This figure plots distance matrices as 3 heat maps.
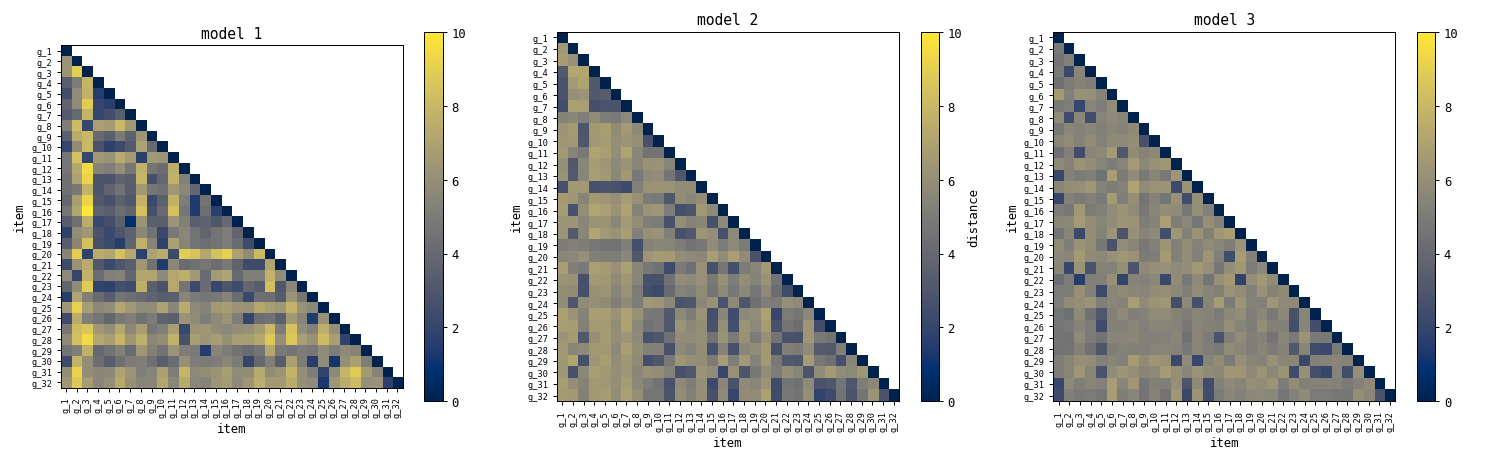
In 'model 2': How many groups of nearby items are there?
5
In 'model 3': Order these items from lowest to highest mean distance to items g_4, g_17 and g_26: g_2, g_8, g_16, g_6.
g_2, g_8, g_16, g_6
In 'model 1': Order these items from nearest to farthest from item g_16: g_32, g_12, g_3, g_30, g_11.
g_12, g_30, g_32, g_11, g_3
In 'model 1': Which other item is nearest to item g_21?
g_10
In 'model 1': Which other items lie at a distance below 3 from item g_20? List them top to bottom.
g_3, g_8, g_11
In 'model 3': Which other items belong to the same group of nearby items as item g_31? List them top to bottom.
g_1, g_13, g_15, g_32
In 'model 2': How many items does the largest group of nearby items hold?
9
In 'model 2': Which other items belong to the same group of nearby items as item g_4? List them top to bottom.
g_1, g_5, g_6, g_7, g_14
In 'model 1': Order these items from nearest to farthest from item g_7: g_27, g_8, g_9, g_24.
g_9, g_24, g_27, g_8
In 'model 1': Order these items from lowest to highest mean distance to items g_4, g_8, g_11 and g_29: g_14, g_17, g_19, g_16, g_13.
g_14, g_17, g_19, g_13, g_16
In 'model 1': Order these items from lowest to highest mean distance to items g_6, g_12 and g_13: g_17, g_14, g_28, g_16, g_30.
g_16, g_17, g_14, g_30, g_28
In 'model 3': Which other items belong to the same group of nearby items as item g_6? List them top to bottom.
g_19
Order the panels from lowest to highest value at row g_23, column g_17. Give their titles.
model 1, model 2, model 3
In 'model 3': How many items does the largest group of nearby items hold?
6
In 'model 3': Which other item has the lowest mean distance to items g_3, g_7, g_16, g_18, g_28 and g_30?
g_22
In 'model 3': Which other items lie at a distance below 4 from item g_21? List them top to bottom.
g_2, g_4, g_8
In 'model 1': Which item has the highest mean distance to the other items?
g_3
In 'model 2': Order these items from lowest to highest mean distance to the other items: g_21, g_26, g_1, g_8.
g_21, g_26, g_8, g_1
